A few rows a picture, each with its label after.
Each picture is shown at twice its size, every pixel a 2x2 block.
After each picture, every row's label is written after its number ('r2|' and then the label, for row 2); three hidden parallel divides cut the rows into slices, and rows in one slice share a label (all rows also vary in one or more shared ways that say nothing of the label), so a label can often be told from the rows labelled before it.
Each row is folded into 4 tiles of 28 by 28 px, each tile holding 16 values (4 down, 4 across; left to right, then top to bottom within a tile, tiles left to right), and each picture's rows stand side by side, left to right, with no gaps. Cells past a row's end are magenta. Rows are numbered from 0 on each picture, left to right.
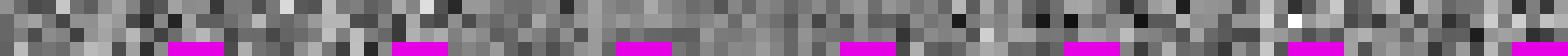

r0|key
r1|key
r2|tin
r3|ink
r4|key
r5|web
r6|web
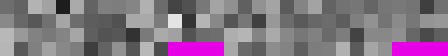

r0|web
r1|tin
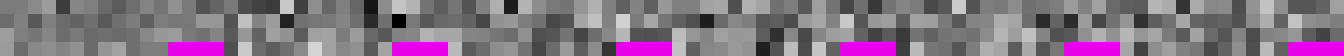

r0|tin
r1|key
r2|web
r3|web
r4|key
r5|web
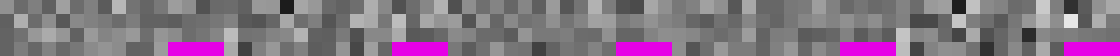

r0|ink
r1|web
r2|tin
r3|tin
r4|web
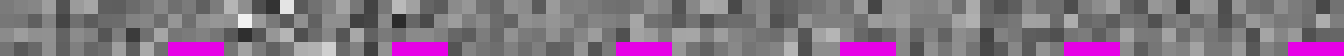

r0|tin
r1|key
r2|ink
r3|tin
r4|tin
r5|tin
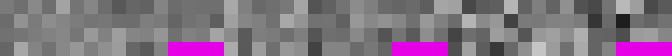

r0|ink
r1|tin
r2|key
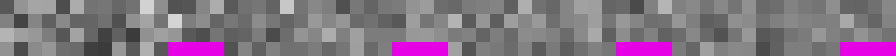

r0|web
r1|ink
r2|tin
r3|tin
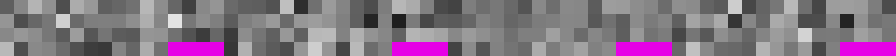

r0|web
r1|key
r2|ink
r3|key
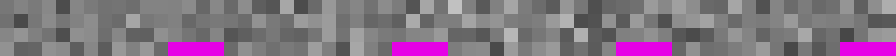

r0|tin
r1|ink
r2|ink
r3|ink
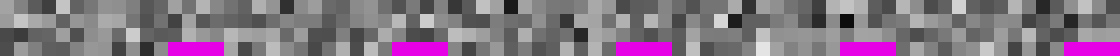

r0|key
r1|web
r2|web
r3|key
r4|key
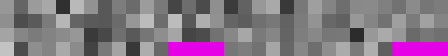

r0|web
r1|tin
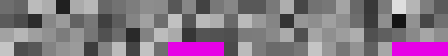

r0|web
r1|key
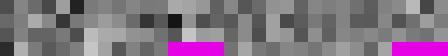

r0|key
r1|ink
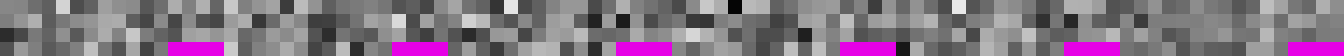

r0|key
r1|web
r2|key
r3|web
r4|key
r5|tin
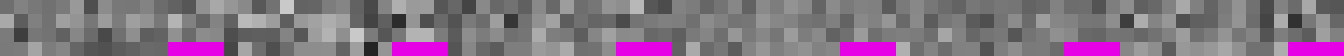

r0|tin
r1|key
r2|ink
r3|ink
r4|tin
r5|ink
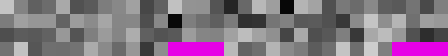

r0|key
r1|web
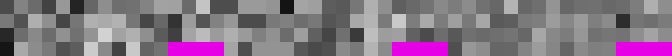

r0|key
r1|web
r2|ink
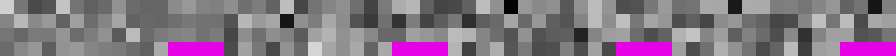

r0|ink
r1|key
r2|web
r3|web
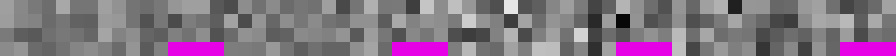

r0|ink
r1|tin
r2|key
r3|web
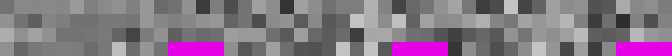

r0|tin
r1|web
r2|key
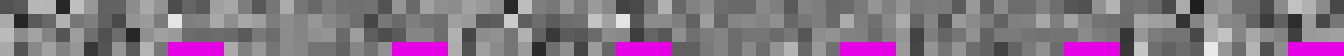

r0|web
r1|ink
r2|web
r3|tin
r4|tin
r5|key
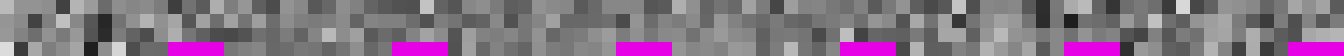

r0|web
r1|ink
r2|ink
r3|tin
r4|key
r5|key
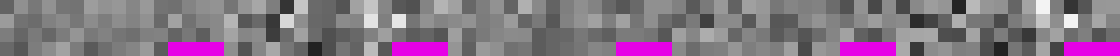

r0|tin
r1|web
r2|tin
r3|tin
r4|web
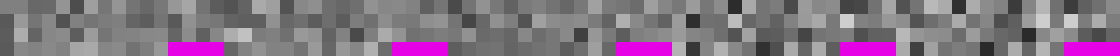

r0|ink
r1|tin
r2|tin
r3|web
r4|web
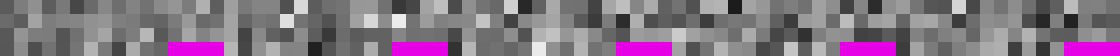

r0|ink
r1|web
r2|key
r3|web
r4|key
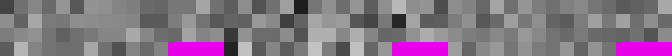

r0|ink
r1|key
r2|tin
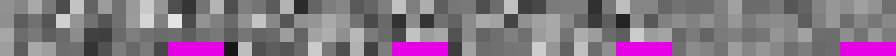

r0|web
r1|key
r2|key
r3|ink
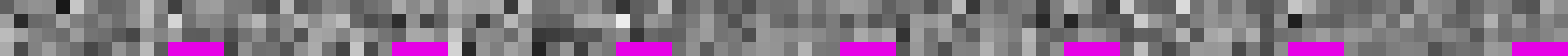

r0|web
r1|key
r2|web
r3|ink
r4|key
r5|key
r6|tin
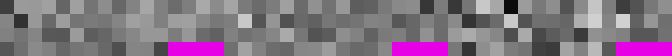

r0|tin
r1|ink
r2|web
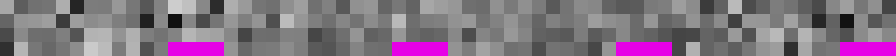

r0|key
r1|tin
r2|tin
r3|key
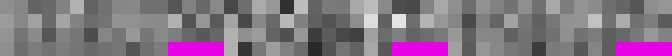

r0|tin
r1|web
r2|tin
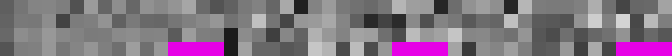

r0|ink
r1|key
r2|web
